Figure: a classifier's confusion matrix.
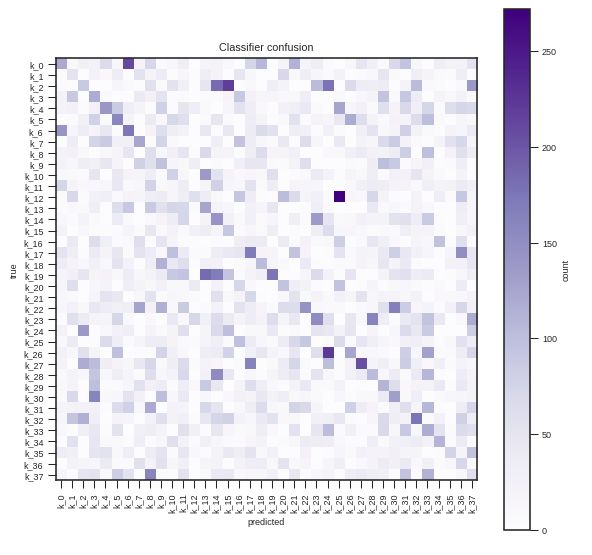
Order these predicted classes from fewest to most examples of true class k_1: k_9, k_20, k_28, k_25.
k_28, k_25, k_9, k_20
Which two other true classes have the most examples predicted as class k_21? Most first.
k_0, k_17
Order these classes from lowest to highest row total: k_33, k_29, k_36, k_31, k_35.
k_36, k_35, k_29, k_33, k_31
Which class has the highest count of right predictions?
k_27
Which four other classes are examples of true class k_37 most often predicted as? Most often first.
k_8, k_33, k_31, k_5
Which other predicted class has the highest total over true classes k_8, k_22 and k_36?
k_30
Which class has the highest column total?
k_14
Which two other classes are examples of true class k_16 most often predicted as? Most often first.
k_34, k_25
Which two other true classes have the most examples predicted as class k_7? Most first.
k_22, k_9
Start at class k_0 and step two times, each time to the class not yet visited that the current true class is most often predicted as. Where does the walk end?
k_31
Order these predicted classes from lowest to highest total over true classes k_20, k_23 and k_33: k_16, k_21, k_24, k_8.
k_8, k_16, k_21, k_24
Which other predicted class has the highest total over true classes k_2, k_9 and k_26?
k_24
